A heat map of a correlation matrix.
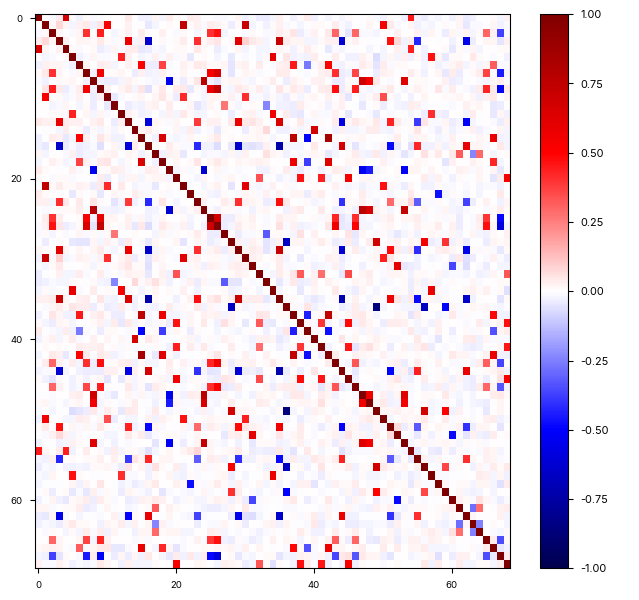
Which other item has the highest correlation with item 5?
34
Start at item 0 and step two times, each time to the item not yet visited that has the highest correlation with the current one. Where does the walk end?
54
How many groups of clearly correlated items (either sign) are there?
14
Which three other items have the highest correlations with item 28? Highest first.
49, 56, 59
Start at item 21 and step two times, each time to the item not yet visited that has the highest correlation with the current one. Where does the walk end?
30
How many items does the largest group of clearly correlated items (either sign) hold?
10
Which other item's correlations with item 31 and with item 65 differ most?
52
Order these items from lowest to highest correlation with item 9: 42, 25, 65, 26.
42, 65, 25, 26
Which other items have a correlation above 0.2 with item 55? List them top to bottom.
16, 44, 62
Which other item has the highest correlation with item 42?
15
